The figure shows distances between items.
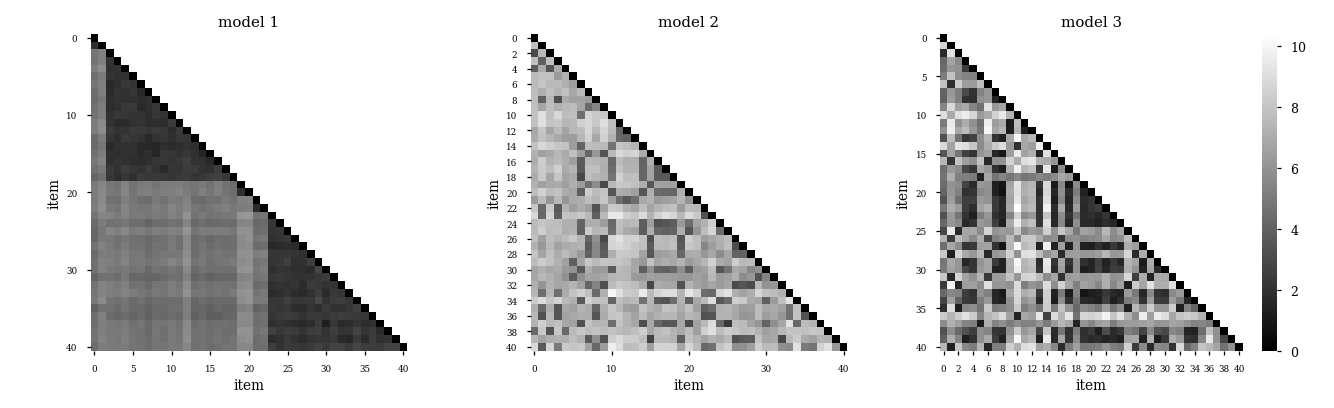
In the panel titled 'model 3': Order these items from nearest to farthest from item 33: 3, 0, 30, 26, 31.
30, 3, 0, 26, 31
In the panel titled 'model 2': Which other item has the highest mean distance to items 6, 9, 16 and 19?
11
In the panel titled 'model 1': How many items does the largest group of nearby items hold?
18
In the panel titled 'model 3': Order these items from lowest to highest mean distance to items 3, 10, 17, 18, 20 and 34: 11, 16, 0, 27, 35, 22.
27, 22, 0, 35, 16, 11
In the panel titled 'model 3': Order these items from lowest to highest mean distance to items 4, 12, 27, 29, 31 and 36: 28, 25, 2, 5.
5, 28, 2, 25
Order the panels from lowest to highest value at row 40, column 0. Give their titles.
model 1, model 3, model 2
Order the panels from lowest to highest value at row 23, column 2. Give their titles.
model 3, model 1, model 2
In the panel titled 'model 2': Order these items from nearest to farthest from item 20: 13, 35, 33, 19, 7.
13, 19, 35, 7, 33
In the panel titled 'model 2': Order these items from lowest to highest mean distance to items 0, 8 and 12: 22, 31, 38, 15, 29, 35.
35, 22, 38, 31, 15, 29
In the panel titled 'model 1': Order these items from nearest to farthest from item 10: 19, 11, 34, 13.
13, 11, 34, 19
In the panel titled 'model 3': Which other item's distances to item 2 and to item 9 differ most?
12
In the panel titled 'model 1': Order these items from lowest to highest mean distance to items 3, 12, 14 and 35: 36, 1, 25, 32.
36, 32, 25, 1
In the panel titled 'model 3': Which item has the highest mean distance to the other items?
10
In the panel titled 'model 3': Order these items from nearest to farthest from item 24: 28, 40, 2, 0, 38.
38, 0, 40, 2, 28
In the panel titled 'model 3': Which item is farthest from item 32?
1
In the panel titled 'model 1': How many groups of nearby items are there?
5
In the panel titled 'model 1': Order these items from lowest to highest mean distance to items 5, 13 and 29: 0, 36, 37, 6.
6, 36, 37, 0
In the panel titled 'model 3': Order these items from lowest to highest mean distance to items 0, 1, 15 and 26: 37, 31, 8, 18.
8, 31, 18, 37
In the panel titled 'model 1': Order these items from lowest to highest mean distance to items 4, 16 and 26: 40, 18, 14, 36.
14, 18, 36, 40
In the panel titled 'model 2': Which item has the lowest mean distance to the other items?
30
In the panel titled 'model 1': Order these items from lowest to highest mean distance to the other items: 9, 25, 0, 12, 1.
9, 25, 12, 0, 1
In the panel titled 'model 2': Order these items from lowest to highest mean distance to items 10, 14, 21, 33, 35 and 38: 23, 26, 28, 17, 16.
16, 17, 28, 23, 26
